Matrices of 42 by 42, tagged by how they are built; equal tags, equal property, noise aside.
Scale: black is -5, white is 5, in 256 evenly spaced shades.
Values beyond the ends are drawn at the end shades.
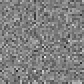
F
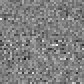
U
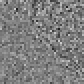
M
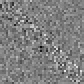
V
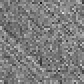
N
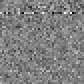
U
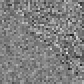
M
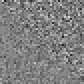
M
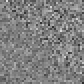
M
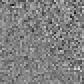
M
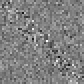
V
